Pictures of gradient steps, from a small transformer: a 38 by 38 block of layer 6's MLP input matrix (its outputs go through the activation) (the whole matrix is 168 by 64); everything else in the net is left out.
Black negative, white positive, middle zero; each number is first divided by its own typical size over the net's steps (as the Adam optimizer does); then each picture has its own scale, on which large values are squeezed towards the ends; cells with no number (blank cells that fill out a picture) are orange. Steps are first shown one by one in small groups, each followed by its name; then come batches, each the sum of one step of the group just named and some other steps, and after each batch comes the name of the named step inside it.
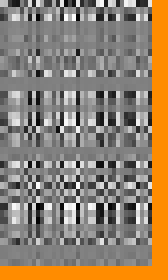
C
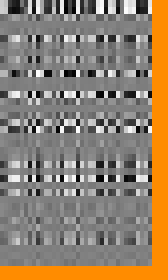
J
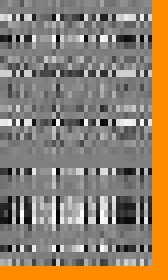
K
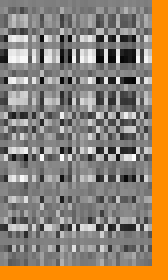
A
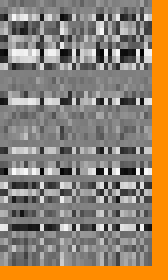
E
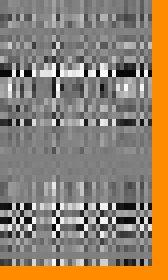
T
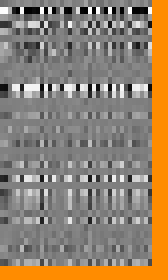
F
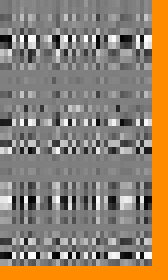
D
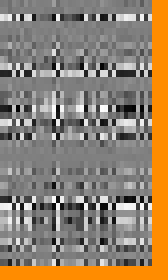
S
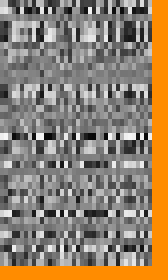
F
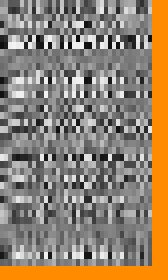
J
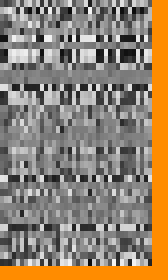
E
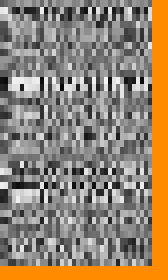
F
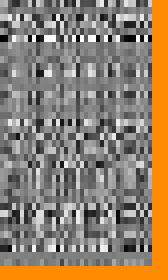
K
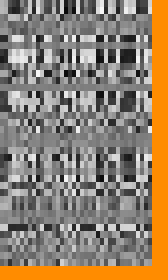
J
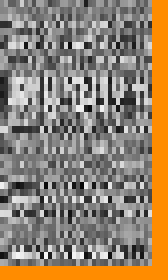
S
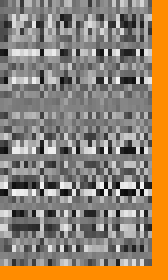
E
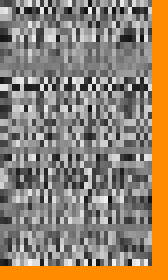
K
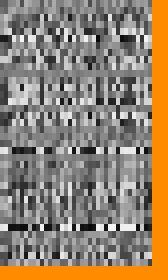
D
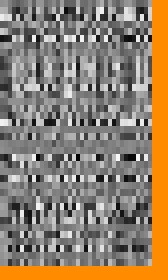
K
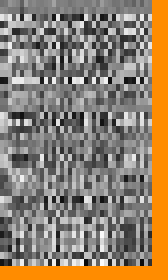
A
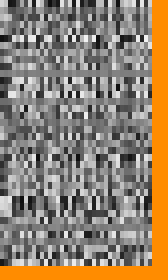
D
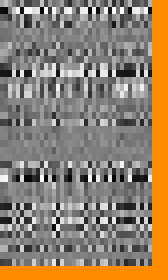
T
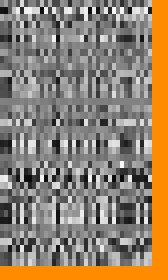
K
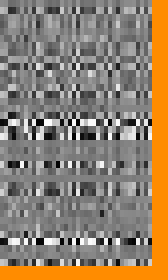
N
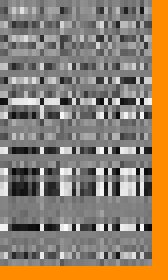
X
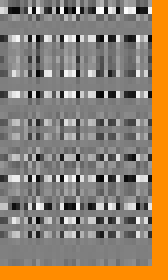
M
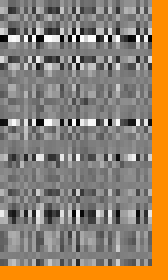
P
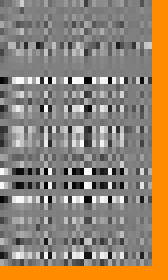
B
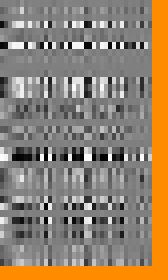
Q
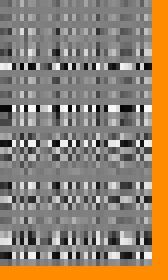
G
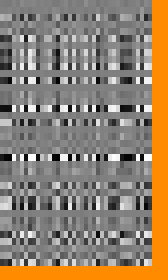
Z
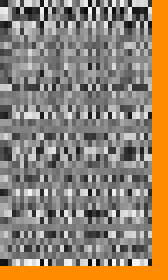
Z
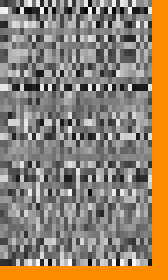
N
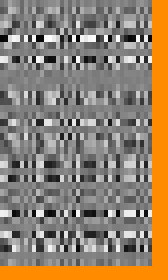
P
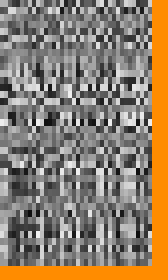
X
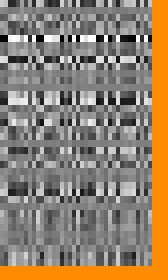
P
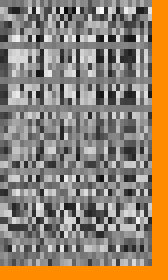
M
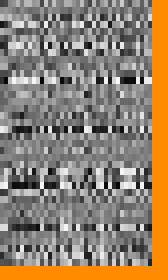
X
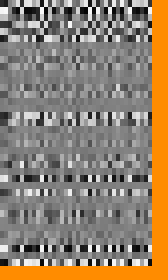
P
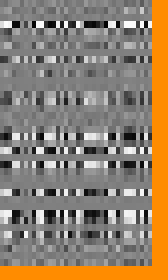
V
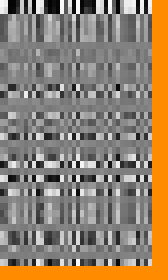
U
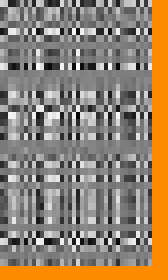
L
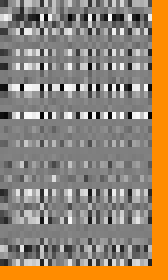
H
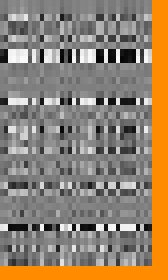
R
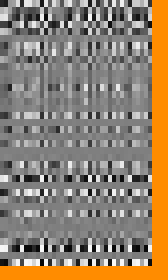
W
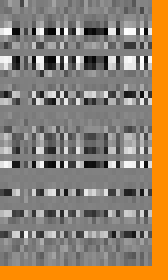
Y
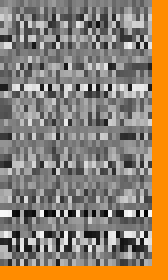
V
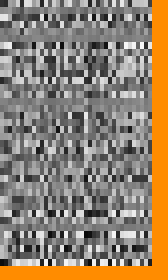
W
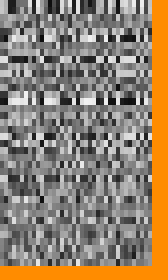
U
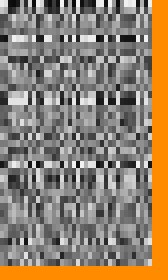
U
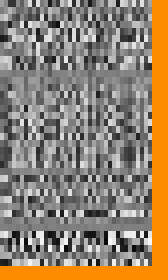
W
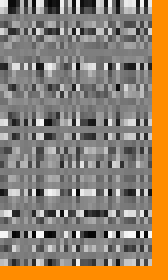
U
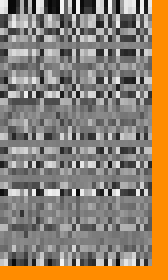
U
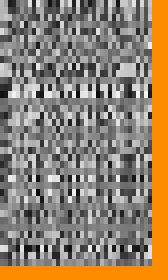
L
